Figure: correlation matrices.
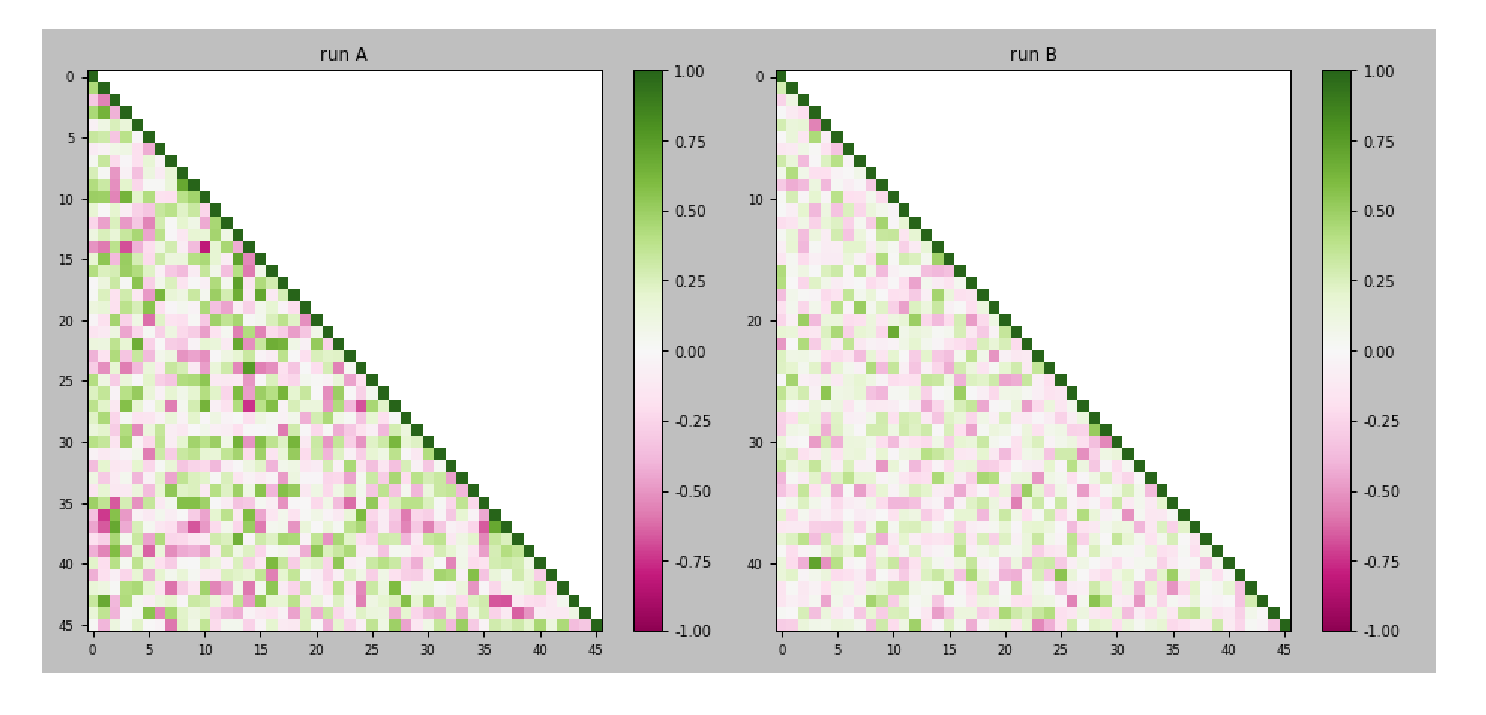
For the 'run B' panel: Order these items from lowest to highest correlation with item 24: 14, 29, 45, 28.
45, 14, 28, 29
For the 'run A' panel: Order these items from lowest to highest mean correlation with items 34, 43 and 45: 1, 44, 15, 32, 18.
44, 32, 1, 18, 15
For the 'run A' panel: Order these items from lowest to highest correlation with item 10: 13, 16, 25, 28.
28, 13, 16, 25
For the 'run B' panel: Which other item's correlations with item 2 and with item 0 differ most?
22
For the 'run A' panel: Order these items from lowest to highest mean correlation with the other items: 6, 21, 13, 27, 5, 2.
21, 5, 2, 6, 27, 13
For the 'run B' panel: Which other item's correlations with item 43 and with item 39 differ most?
26
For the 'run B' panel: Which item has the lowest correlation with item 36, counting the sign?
31
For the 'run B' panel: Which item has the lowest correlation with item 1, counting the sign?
9
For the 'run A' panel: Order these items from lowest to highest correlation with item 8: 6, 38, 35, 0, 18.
38, 6, 18, 0, 35
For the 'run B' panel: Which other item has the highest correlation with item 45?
12
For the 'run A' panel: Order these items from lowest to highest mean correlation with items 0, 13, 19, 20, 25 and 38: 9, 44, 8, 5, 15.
44, 5, 8, 9, 15
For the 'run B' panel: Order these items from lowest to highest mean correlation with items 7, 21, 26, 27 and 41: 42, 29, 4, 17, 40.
29, 42, 40, 17, 4
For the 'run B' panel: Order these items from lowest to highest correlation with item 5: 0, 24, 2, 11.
11, 2, 0, 24
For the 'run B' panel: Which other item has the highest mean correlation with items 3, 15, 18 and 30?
14
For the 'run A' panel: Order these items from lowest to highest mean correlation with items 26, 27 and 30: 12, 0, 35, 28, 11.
12, 28, 35, 11, 0
